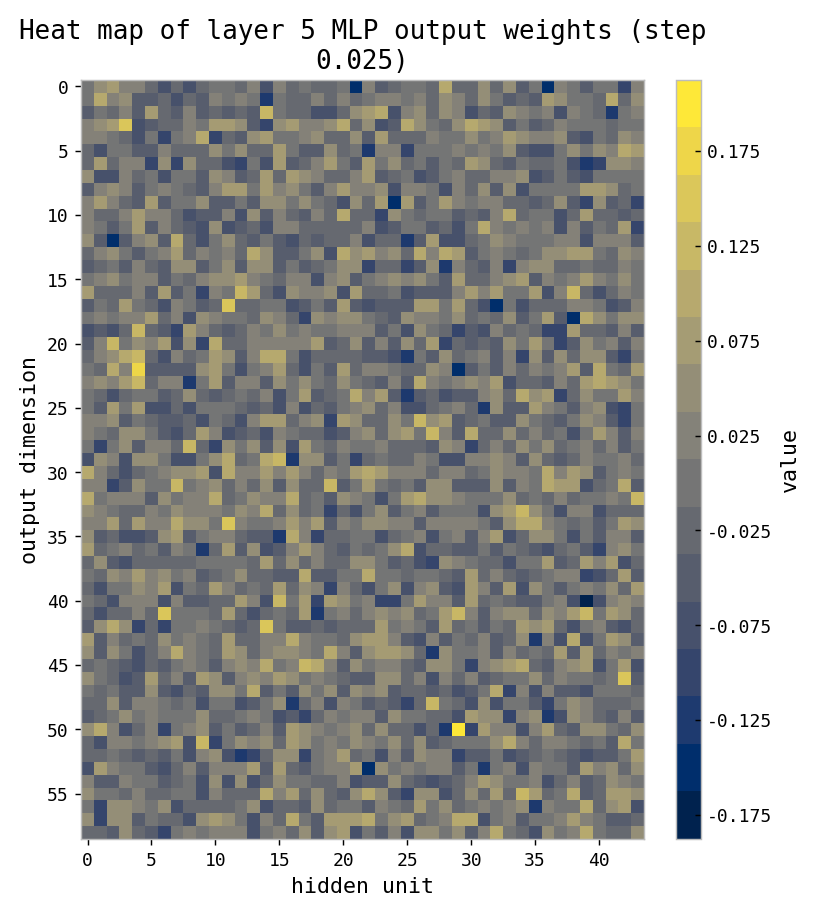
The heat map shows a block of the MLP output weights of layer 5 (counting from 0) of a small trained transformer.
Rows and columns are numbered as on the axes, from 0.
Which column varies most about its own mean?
39
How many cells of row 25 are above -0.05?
28
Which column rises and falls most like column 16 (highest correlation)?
0
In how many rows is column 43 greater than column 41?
25
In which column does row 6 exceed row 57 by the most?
1
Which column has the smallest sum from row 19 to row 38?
19
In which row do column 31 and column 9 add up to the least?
53
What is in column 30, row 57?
0.1
